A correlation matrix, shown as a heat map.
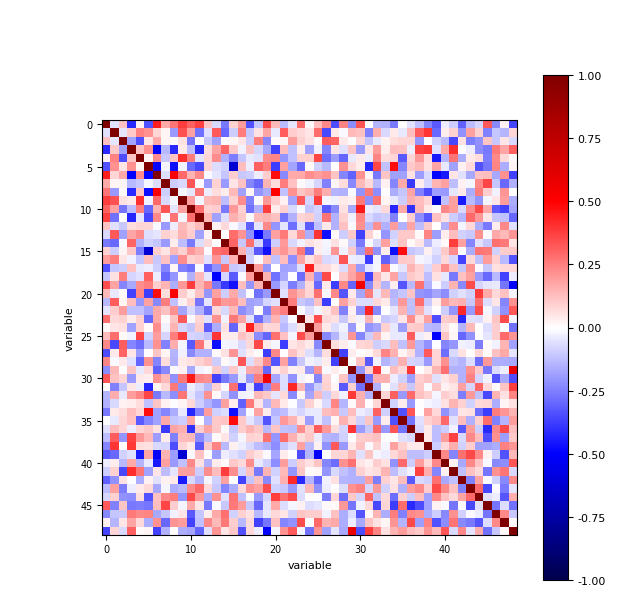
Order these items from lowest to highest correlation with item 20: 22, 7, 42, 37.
37, 42, 7, 22
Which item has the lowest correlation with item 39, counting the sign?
9
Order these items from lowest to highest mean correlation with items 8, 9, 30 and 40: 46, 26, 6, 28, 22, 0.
46, 22, 26, 28, 6, 0
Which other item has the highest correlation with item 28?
16
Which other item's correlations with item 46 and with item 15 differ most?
5
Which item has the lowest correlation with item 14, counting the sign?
19
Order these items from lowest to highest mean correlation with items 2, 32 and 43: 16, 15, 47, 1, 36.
15, 47, 16, 1, 36
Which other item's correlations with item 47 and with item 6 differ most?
3
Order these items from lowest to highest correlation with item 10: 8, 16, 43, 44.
8, 16, 43, 44
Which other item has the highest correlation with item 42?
22
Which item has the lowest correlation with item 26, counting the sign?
13
